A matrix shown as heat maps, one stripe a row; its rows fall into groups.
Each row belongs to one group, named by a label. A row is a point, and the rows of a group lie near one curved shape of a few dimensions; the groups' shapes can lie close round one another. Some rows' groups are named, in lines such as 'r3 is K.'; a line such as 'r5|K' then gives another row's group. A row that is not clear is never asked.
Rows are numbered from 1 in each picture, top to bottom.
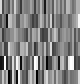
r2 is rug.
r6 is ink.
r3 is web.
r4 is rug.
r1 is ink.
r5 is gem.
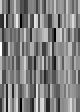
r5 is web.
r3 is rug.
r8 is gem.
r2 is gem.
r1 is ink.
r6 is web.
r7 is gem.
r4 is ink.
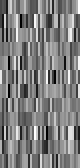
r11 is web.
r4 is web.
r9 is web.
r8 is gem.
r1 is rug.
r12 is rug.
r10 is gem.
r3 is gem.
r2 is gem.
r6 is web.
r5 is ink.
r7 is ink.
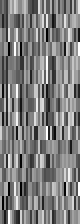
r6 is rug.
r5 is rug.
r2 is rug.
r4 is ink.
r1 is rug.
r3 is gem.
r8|gem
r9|gem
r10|web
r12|gem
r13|web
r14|ink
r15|gem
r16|rug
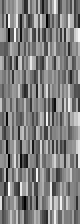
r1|web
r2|gem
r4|web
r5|ink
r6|web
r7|web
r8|web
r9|rug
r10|web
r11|rug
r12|ink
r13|gem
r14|rug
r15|ink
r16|web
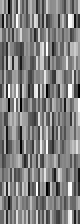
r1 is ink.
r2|gem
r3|web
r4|rug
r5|gem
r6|rug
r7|gem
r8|ink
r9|rug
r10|rug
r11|rug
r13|rug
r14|gem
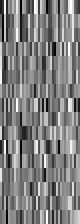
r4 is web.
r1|gem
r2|gem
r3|gem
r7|web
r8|gem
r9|rug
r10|ink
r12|rug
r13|ink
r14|rug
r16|rug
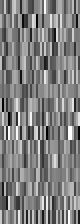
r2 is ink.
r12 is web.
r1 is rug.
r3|rug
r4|rug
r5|web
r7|web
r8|gem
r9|ink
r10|gem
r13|web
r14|gem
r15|rug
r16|web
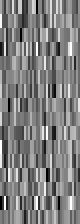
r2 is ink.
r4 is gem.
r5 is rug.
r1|ink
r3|rug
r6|web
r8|ink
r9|ink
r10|rug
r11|ink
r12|ink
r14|rug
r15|gem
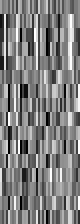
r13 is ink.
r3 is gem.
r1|web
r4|gem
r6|rug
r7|ink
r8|ink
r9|gem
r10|ink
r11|ink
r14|ink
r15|ink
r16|gem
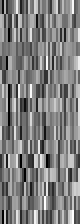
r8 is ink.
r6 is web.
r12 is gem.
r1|gem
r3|ink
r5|rug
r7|ink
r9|ink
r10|ink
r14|rug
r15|rug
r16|gem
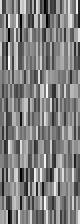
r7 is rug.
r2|gem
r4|gem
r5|gem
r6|web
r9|rug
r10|gem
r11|rug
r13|gem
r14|web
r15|rug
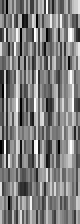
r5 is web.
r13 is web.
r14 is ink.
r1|rug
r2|ink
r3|gem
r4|ink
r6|gem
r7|gem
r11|gem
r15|ink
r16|ink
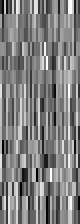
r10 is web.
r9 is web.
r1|gem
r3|web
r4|rug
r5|rug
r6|web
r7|web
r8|web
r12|web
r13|ink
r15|gem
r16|gem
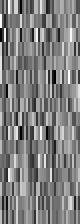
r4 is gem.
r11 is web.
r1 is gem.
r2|ink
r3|gem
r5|ink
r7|rug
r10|gem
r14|web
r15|gem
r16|gem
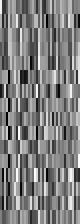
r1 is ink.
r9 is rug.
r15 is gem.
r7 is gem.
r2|gem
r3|rug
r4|rug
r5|rug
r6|ink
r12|ink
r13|gem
